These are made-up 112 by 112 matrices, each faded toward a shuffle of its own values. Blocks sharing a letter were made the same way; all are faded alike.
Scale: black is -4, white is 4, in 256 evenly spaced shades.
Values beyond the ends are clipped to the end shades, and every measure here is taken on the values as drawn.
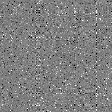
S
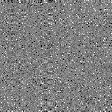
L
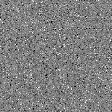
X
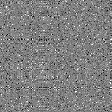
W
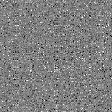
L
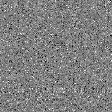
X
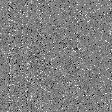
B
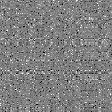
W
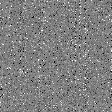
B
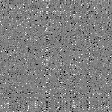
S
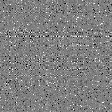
W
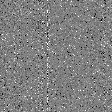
B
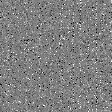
B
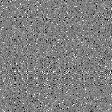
W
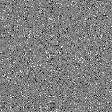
L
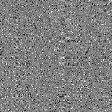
L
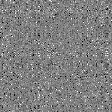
L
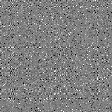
W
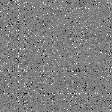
S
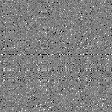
W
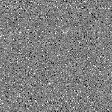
X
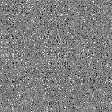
L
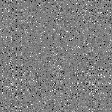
S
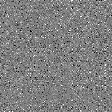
L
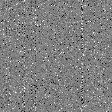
B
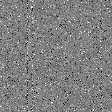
B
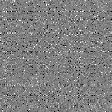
W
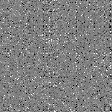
S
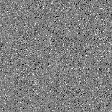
X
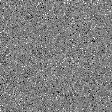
X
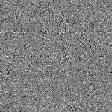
X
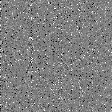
B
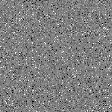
L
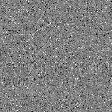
X
